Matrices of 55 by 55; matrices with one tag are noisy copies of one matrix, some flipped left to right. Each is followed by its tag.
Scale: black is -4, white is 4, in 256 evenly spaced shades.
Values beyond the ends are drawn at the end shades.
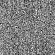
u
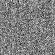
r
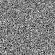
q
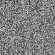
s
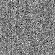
r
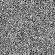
s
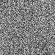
u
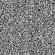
s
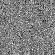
s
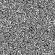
q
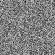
s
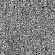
u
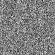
r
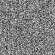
r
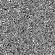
q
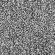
u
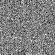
s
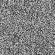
u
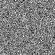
q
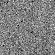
u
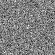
q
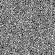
s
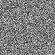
q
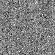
r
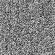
r
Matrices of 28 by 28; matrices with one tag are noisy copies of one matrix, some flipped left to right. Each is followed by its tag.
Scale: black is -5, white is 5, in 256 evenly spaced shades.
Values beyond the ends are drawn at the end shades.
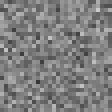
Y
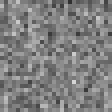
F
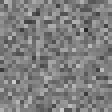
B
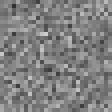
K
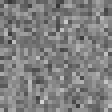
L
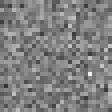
Y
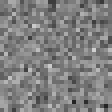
L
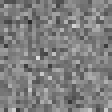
L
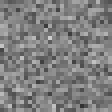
Y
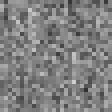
F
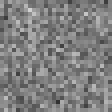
F
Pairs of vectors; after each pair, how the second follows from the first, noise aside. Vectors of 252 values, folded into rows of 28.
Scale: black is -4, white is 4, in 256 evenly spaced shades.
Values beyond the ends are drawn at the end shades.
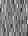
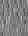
wrapped around, shrunk.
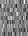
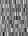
reversed, negated.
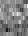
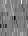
wrapped around, negated, partly zeroed.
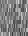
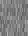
wrapped around, shrunk.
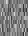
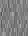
wrapped around, shrunk.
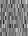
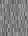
wrapped around, shrunk.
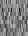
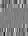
wrapped around, negated, partly zeroed.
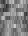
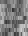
reversed, negated.
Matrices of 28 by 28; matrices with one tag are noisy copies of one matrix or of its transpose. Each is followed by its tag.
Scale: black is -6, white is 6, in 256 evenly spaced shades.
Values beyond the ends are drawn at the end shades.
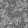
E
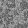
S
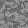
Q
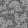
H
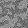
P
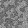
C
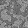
H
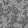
E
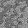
C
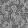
Q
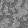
P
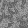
P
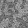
P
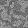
H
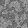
H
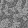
P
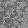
C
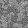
E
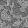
H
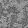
E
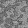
C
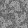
H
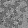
C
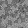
C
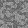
Q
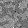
P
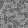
Q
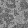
S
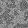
S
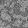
H
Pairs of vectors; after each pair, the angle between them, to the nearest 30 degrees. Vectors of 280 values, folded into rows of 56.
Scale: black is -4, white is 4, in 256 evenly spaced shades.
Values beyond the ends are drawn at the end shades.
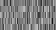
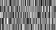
60 degrees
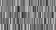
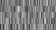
150 degrees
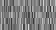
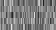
120 degrees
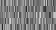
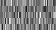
30 degrees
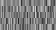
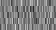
120 degrees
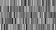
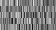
60 degrees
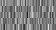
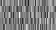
60 degrees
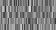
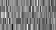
120 degrees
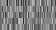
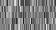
60 degrees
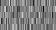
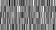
150 degrees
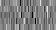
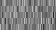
90 degrees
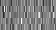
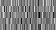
150 degrees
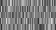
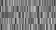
60 degrees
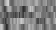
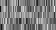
120 degrees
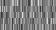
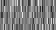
30 degrees
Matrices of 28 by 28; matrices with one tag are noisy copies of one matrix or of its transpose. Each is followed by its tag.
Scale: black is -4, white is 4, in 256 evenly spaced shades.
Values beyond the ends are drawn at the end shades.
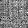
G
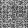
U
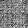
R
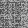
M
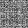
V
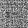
U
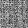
V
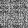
R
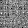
G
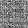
V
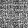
R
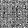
U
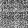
M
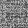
U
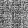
M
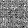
V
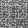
U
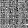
V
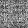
R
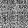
M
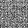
U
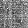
M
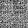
R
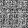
V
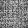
G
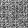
U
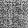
M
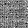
V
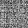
G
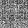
M
